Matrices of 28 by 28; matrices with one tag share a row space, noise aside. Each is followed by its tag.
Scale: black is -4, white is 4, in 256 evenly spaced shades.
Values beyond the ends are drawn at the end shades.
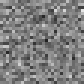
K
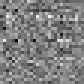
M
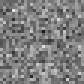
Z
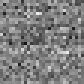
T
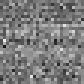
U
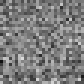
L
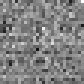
U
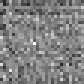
L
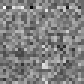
Z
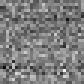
K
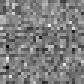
K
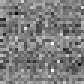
L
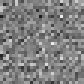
L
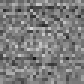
Z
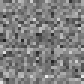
L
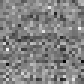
K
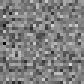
U
